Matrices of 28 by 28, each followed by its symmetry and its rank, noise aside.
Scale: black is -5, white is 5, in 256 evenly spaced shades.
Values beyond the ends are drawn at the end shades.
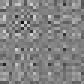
symmetric, rank three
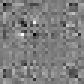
symmetric, rank three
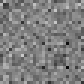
symmetric, rank five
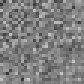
symmetric, rank five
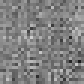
no symmetry, rank five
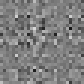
no symmetry, rank four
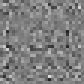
no symmetry, rank five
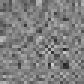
symmetric, rank four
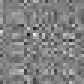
no symmetry, rank three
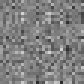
no symmetry, rank four
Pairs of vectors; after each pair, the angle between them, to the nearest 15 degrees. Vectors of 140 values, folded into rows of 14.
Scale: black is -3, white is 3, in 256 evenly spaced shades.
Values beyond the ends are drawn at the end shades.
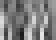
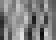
165 degrees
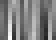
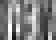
30 degrees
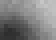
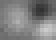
105 degrees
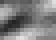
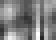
60 degrees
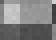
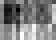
150 degrees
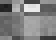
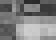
60 degrees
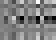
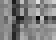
45 degrees
